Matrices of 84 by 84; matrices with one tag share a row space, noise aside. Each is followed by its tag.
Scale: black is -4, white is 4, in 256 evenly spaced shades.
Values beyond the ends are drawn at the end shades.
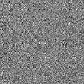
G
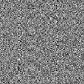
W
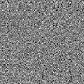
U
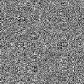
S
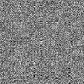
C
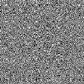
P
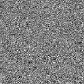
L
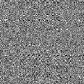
P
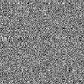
G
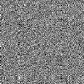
S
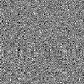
S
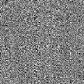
P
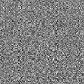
W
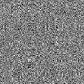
W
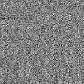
U
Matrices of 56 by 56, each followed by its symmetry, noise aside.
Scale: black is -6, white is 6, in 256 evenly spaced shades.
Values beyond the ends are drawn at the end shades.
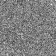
symmetric across the other diagonal.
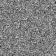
symmetric.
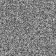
symmetric.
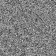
symmetric across the other diagonal.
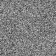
same after a half turn.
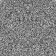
mirrored left to right.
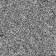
antisymmetric.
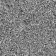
antisymmetric.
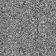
mirrored top to bottom.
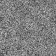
symmetric across the other diagonal.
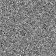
symmetric across the other diagonal.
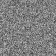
mirrored left to right.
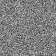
symmetric.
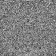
mirrored left to right.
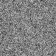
same after a half turn.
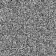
antisymmetric.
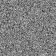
same after a half turn.
